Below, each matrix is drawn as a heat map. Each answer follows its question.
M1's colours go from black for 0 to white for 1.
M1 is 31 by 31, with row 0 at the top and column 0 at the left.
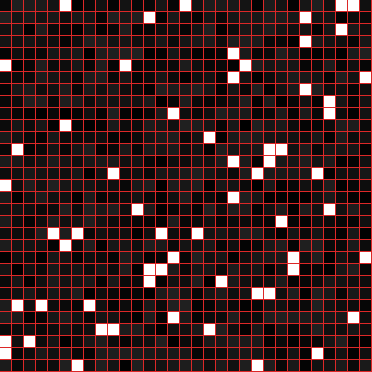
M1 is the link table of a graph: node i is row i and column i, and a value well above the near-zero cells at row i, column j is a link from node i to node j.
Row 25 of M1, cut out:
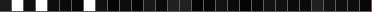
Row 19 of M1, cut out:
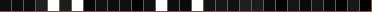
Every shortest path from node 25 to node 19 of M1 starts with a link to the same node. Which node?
node 1
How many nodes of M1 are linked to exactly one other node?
11
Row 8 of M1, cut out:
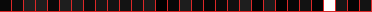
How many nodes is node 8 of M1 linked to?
1
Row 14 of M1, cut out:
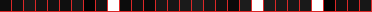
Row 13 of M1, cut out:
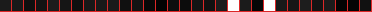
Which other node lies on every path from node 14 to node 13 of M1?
node 21
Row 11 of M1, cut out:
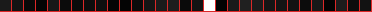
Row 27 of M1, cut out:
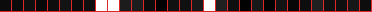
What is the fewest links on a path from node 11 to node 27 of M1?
2
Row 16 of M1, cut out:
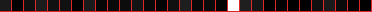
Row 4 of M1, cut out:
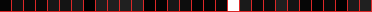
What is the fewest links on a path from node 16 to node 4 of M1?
2
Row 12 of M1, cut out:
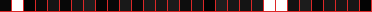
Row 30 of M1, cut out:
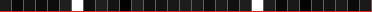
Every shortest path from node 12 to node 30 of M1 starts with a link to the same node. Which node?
node 22
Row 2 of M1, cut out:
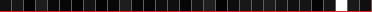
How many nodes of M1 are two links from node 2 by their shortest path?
1
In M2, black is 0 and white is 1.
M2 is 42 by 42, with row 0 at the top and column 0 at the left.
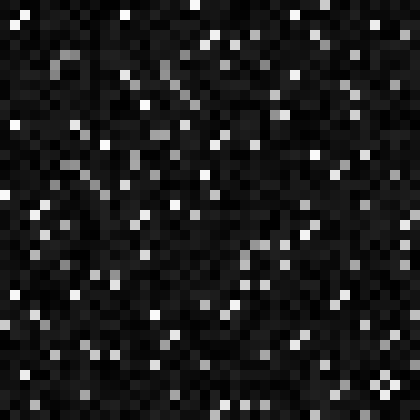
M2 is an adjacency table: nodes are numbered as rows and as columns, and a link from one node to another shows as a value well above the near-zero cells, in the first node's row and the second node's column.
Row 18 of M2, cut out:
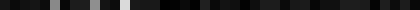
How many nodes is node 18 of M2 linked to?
3
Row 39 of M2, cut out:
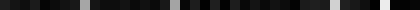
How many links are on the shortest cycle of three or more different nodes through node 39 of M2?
3
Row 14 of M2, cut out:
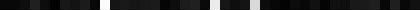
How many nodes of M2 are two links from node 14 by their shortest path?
4
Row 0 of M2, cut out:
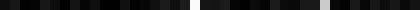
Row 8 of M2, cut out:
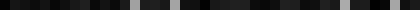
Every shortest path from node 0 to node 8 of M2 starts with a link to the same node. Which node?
node 32
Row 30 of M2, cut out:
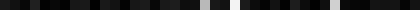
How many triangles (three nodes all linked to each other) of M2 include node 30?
0
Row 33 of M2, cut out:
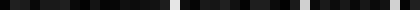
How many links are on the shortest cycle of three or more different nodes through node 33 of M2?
3
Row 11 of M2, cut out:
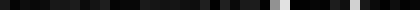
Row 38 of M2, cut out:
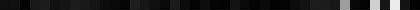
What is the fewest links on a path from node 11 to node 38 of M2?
6
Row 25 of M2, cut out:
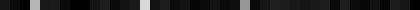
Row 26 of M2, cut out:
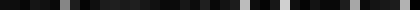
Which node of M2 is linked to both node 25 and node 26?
node 24
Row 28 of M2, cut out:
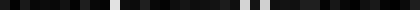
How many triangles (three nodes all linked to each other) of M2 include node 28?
1
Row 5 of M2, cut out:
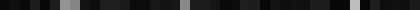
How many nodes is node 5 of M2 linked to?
4
